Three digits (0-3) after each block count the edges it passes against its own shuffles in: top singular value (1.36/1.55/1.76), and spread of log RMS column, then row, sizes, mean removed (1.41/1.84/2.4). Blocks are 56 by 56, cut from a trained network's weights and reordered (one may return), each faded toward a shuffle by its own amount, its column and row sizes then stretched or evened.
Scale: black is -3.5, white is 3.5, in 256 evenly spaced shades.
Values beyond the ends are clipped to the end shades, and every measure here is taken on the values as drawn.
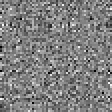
3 2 2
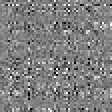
3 3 3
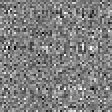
3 2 2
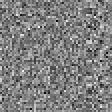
3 2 0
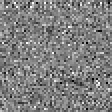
1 0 2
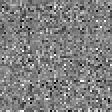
0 2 2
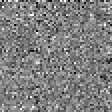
1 1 2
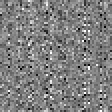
3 3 0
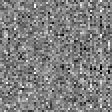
2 2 0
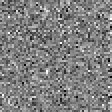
1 2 0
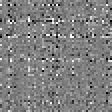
1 3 3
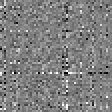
3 3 1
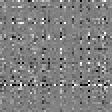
2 3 3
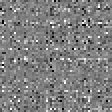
0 3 3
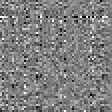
3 3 1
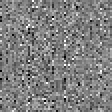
0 3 0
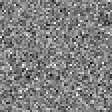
1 0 1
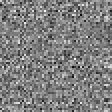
3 1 2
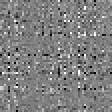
1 3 3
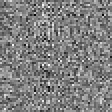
3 2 0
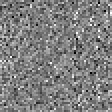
0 1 0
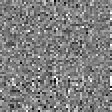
1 2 1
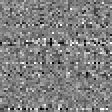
2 1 3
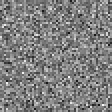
2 0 0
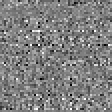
0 0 3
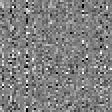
2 3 1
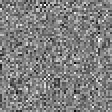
3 2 0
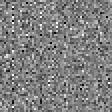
1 2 0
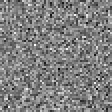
1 0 0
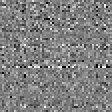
3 1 3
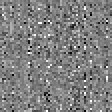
1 3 2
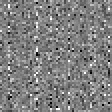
0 3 0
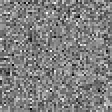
2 1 1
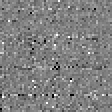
1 1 2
